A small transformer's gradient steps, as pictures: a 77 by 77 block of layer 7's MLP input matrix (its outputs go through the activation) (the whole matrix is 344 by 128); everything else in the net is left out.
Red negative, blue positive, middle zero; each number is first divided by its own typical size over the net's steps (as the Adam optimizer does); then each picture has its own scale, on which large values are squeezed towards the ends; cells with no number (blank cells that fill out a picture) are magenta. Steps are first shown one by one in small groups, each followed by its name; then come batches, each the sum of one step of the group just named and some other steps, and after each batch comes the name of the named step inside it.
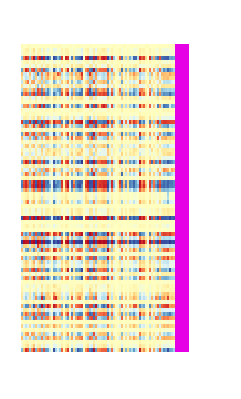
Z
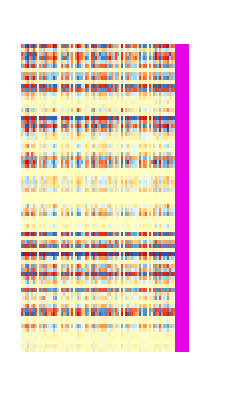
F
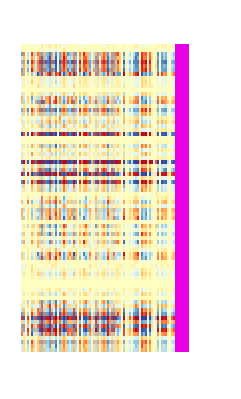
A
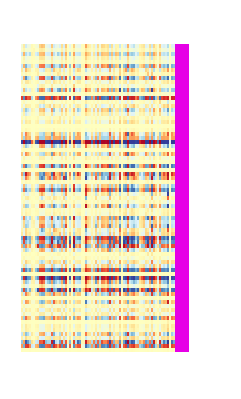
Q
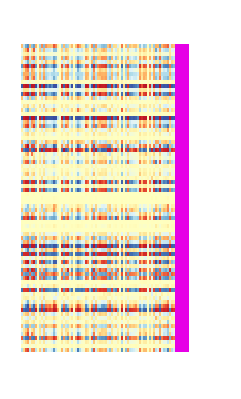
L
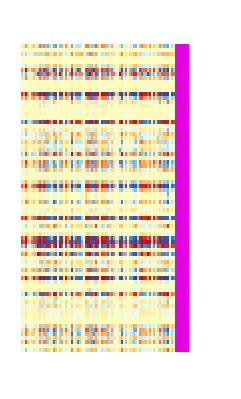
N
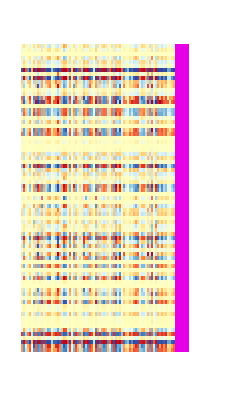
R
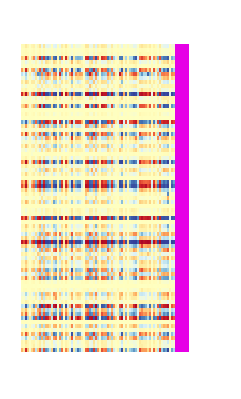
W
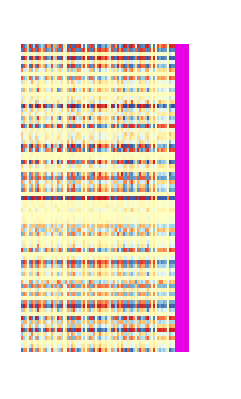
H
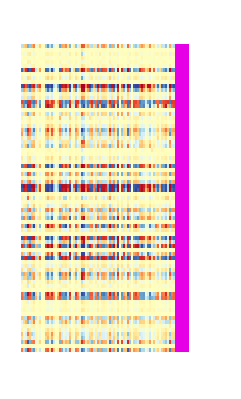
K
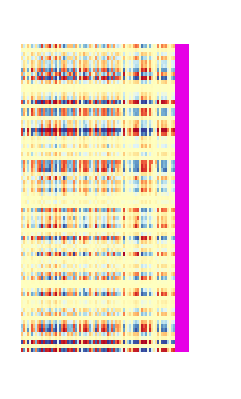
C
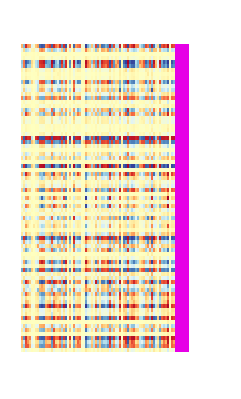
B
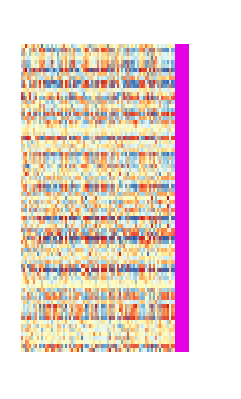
B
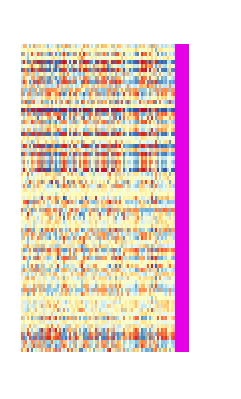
A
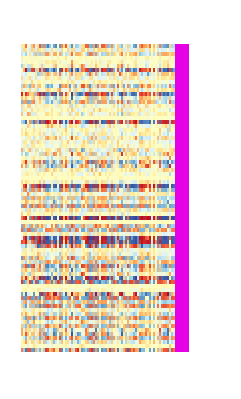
N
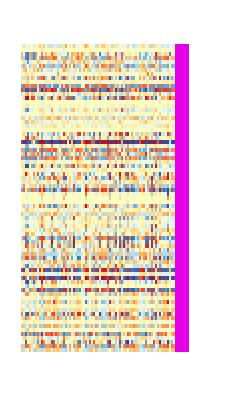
Q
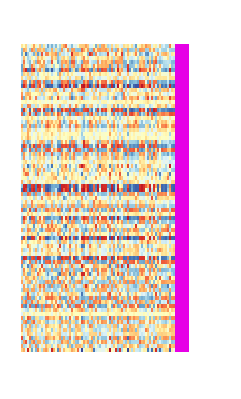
K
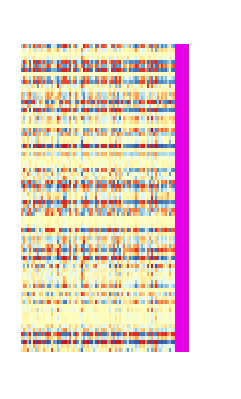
R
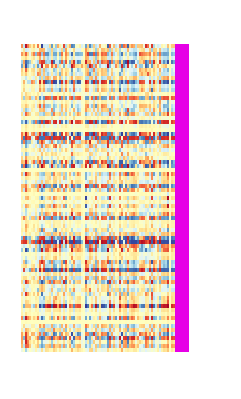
B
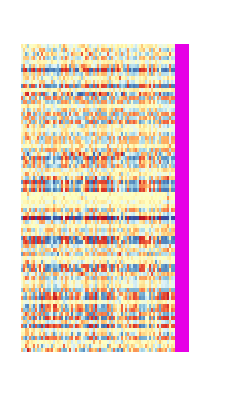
L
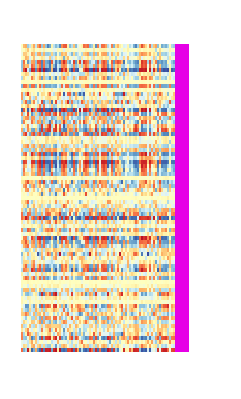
L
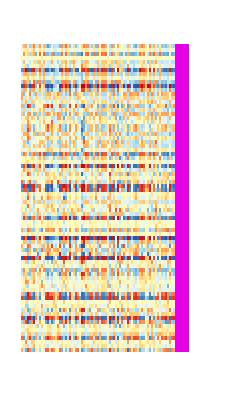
K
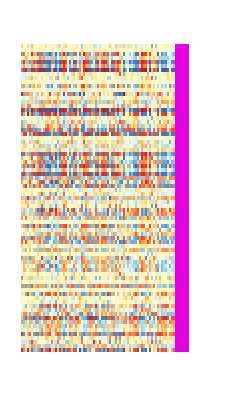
W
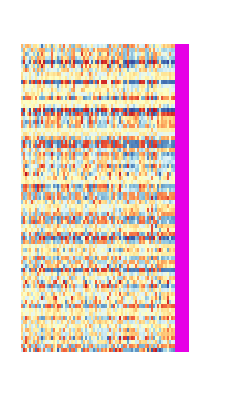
B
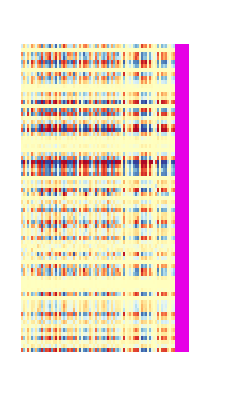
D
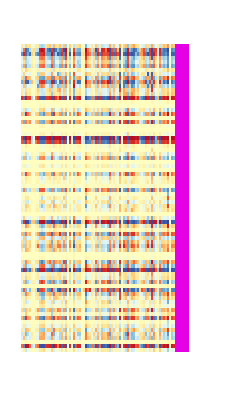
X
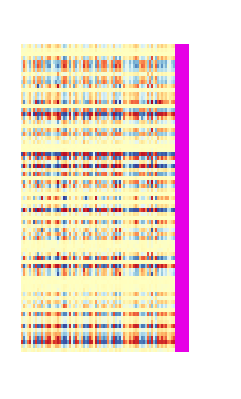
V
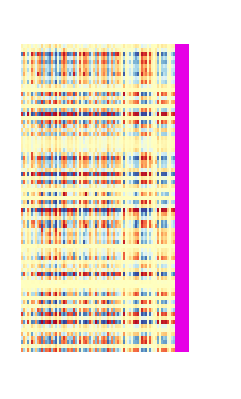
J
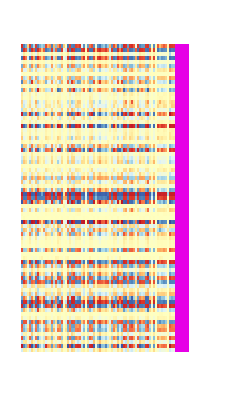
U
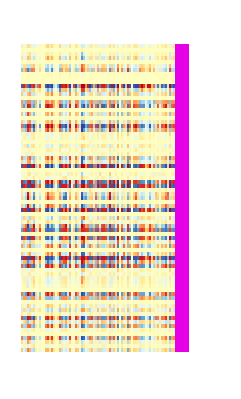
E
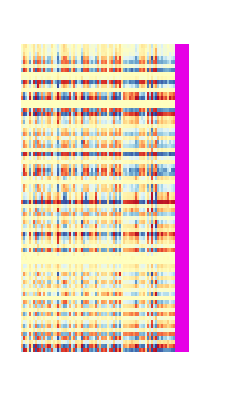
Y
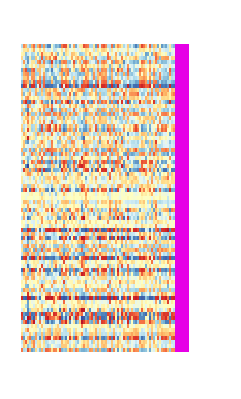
D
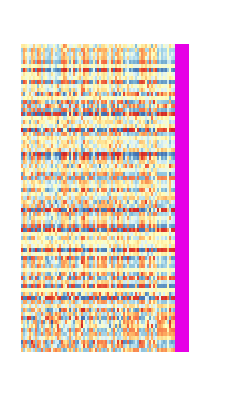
J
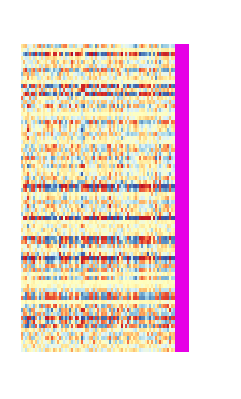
E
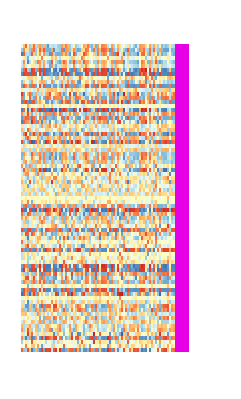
X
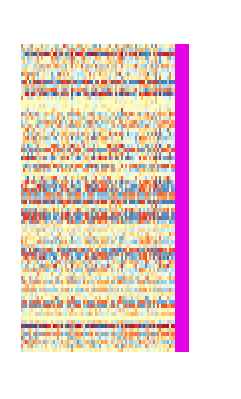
U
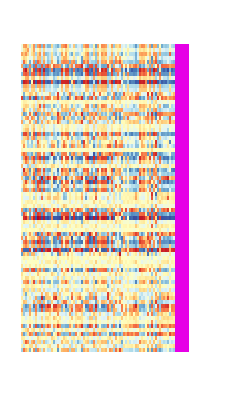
Y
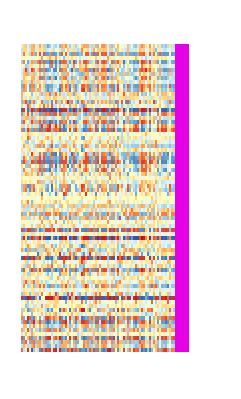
D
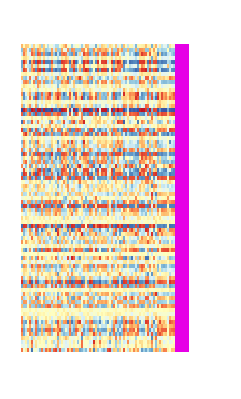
Y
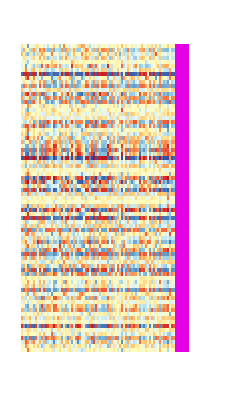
X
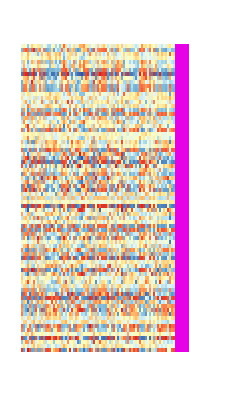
D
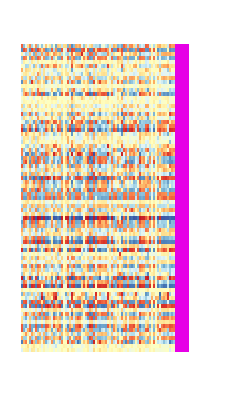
U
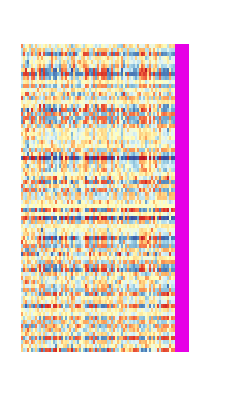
U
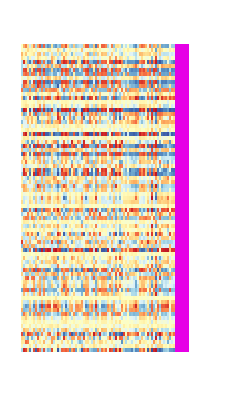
Y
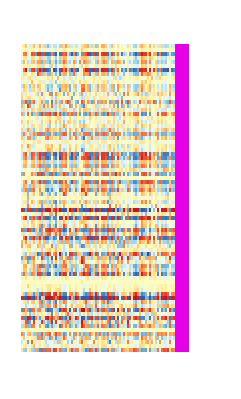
J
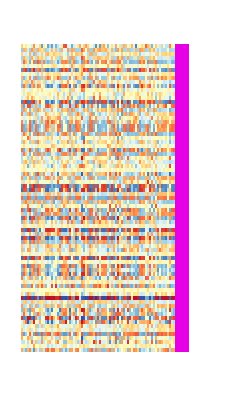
U
